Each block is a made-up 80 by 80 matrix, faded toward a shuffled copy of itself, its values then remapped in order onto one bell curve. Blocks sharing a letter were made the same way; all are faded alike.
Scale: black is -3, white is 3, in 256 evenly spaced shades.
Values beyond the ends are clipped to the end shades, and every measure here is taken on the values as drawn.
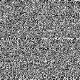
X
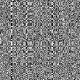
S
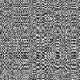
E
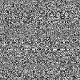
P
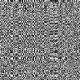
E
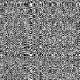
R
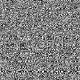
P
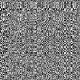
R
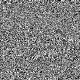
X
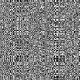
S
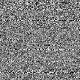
P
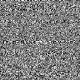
P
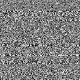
P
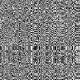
S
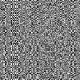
S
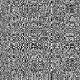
R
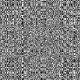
S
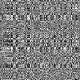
E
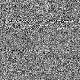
P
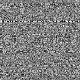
P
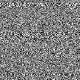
P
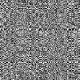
R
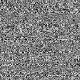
P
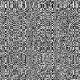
S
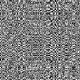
E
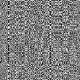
R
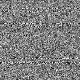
X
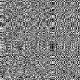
E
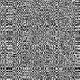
E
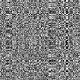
E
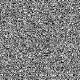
P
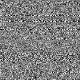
P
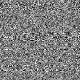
P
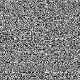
P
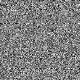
X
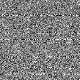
P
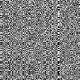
S
